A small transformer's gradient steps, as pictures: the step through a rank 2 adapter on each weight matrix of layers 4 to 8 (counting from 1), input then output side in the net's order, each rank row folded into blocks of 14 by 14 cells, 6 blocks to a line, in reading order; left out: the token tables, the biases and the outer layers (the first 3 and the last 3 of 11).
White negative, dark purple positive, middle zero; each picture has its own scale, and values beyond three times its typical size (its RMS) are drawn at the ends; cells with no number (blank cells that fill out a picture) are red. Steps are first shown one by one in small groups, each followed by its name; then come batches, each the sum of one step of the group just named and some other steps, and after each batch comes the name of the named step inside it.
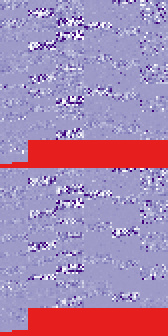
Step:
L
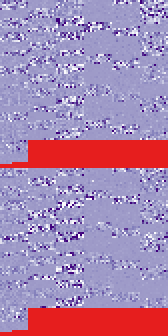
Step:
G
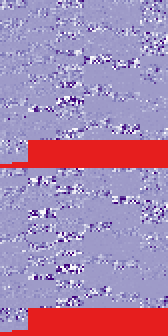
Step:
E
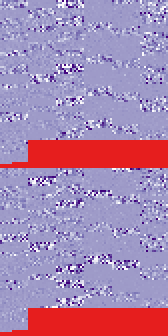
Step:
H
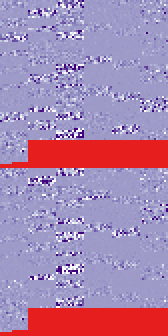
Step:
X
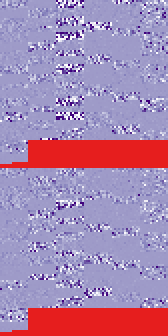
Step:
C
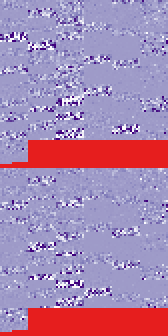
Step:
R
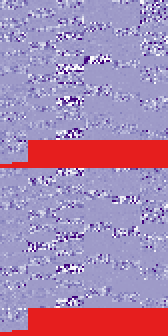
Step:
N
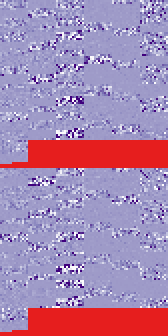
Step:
N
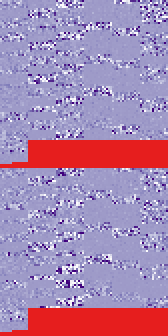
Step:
X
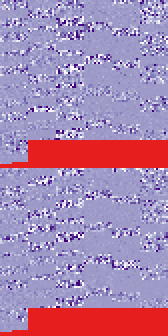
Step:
G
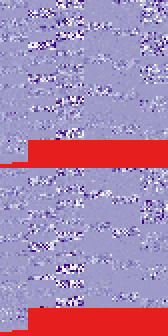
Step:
L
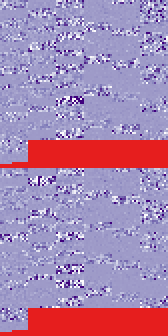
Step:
E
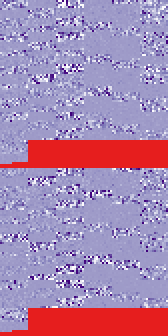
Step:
H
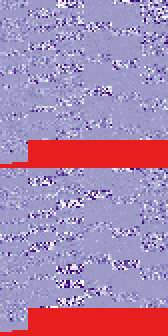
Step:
H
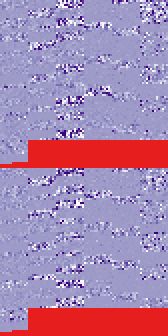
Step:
L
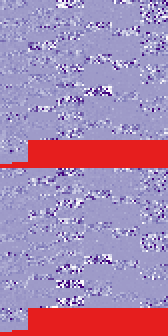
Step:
E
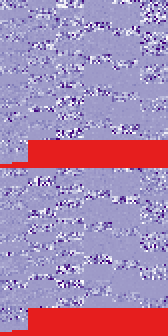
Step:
E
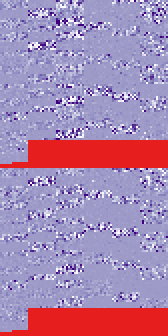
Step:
L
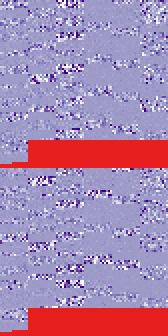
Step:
H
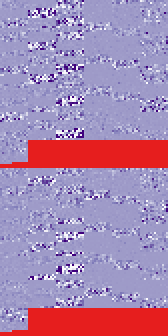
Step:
X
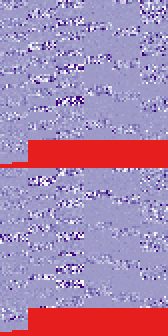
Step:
G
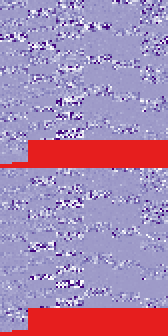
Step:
R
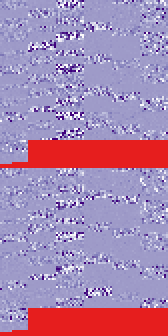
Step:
C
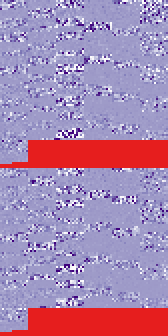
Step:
N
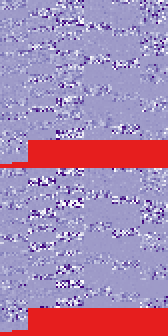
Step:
E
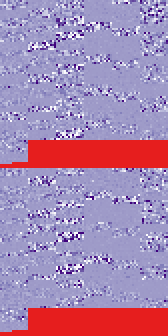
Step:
G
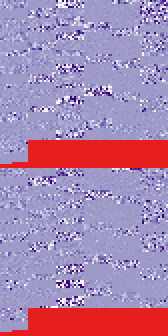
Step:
H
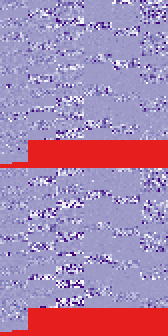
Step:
G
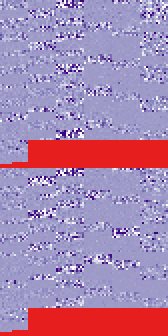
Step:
H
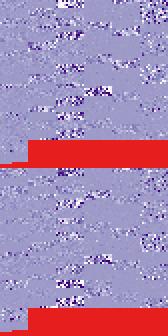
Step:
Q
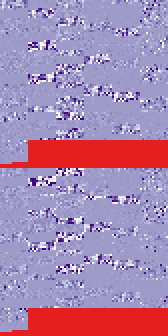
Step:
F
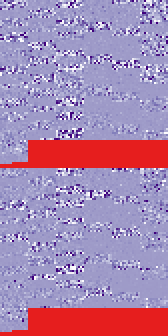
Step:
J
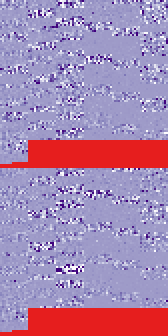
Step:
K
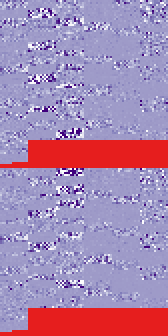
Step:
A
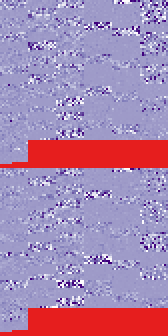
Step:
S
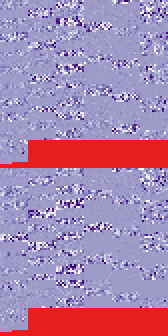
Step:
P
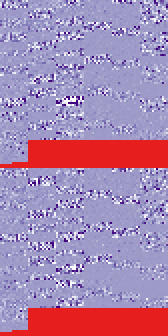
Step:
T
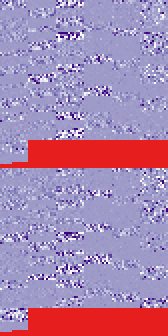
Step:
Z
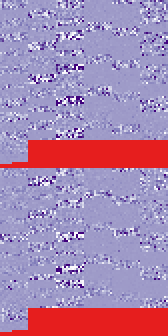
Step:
T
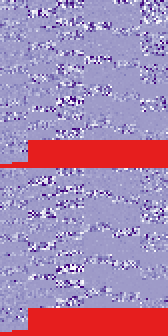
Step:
K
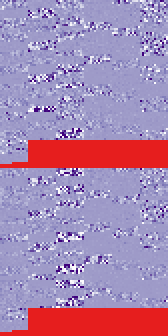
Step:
A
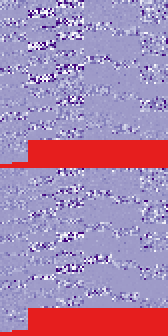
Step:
K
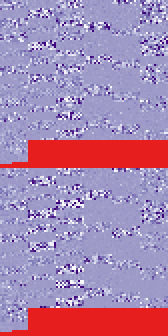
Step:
J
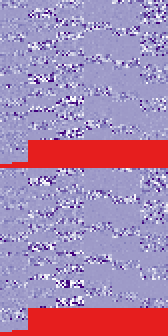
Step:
T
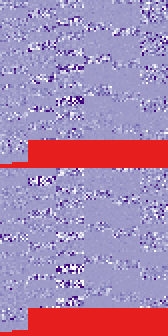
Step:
K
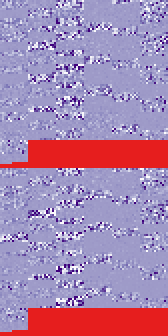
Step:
P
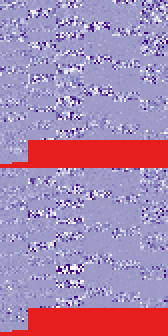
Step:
J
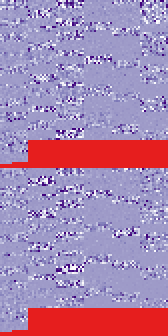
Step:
K
